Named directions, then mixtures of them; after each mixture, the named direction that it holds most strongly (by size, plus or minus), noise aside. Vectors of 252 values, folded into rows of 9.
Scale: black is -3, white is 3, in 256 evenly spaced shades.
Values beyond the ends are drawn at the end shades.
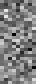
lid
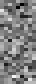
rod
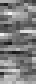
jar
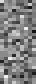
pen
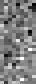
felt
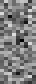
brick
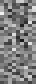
brick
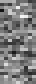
rod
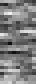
jar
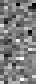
felt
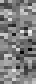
lid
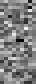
brick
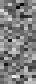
rod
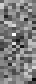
lid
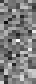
pen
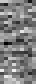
jar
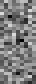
brick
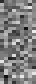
pen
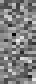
lid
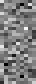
pen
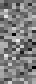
lid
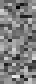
rod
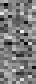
brick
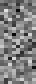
lid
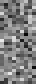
brick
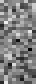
felt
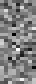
lid
